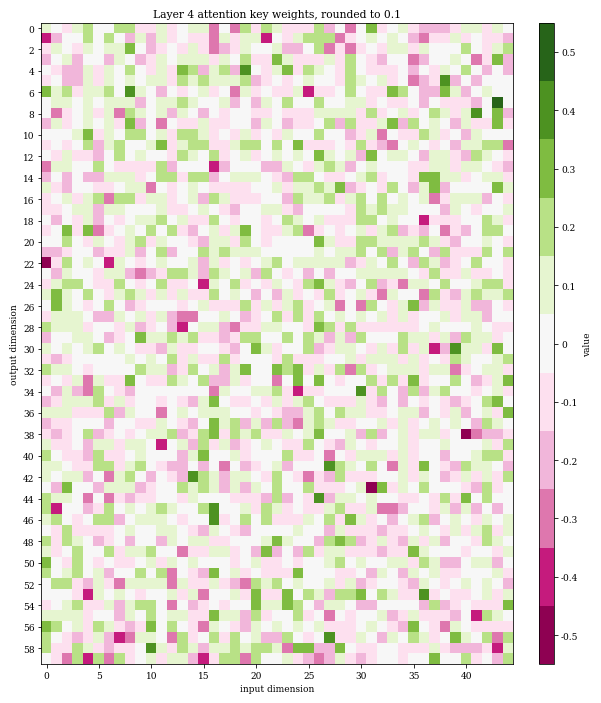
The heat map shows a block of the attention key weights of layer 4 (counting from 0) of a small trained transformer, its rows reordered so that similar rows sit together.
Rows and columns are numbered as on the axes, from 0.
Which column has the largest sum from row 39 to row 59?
0
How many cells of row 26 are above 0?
14
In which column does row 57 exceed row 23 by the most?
27
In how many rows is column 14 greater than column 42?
20
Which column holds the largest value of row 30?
39
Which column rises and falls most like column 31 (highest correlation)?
26
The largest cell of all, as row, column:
7, 43
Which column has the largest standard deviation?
16
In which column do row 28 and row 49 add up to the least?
13
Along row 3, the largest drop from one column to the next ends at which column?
44
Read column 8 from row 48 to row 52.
-0.2 0.1 -0.1 0 0.1
